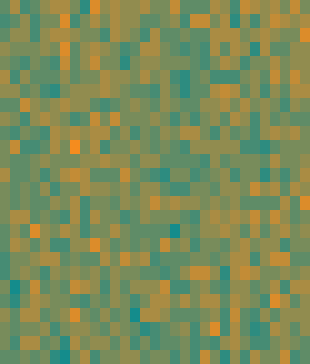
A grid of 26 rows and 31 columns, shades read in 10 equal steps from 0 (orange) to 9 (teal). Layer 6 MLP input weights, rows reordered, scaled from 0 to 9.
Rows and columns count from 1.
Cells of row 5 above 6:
5
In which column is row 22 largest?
2
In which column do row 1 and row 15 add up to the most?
9
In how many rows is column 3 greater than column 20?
8
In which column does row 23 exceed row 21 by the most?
14
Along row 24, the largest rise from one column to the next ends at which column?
23
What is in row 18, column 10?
1
